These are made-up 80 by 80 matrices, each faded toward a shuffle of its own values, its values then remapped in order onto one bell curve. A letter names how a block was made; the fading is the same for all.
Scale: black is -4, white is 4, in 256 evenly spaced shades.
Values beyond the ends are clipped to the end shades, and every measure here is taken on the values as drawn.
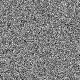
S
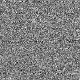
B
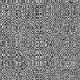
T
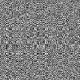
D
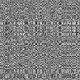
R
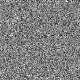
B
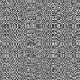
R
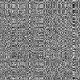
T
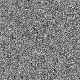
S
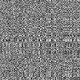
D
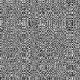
T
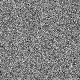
S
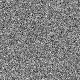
S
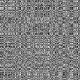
R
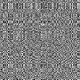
R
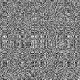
D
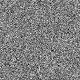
S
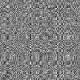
T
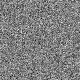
S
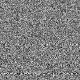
B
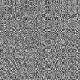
D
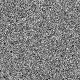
S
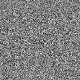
B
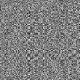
D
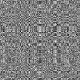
T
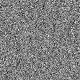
S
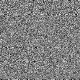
B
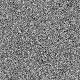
S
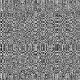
T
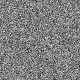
S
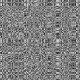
R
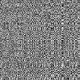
D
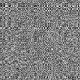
D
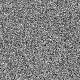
S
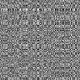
R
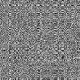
D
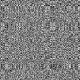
D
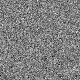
S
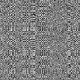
T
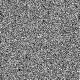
S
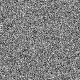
S
